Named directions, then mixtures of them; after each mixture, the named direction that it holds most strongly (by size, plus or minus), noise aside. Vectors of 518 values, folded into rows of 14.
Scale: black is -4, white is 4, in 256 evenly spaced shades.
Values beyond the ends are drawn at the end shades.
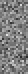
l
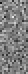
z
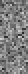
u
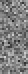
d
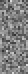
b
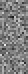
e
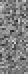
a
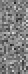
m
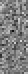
a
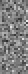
m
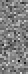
d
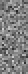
l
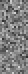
b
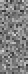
b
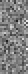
m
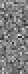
u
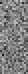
z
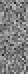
m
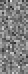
b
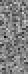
u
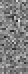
a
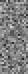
a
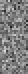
b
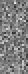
m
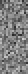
b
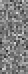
b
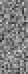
z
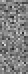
e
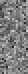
a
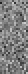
z
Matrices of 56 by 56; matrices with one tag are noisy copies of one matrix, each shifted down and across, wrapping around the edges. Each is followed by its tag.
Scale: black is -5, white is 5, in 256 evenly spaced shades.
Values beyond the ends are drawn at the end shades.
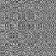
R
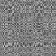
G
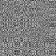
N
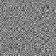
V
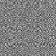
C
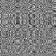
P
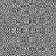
R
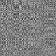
N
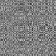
N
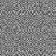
C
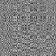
R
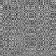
N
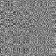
R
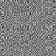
V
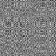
N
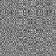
R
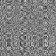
P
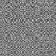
C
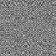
C
